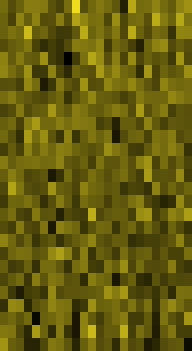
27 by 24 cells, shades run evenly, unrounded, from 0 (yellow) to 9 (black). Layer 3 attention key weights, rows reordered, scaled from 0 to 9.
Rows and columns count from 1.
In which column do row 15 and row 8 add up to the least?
2
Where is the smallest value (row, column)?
1, 10
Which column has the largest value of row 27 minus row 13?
19
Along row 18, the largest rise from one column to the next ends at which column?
7
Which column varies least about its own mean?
14
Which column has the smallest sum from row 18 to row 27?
16
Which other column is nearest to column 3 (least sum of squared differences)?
13
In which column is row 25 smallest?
24
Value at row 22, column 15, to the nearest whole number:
8
